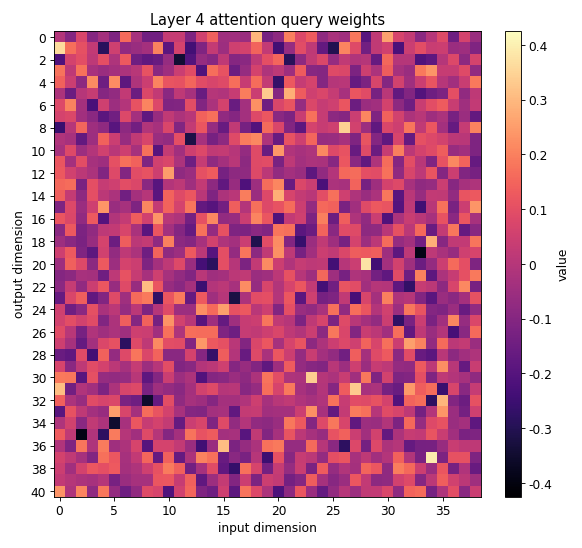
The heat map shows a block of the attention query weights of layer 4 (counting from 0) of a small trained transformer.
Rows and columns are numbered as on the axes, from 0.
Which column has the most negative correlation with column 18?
20
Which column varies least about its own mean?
7
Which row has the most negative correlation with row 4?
2
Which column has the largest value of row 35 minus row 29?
12
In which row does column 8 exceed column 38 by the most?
22
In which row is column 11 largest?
23
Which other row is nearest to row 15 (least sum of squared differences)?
14
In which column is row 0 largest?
18
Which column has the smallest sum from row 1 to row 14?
29
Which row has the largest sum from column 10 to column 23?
4
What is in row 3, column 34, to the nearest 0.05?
0.25
